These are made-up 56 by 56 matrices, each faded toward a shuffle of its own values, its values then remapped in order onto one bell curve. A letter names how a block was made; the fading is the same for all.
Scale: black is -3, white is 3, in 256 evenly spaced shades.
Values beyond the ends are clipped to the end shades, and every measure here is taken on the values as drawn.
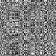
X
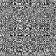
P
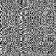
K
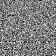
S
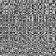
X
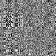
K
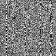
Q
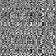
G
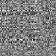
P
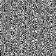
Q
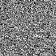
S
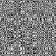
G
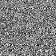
S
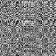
X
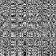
G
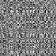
G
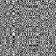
X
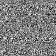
S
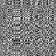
G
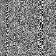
Q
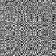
X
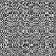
X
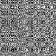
X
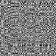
P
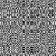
G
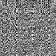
K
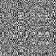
K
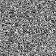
S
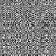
X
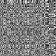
G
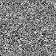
S
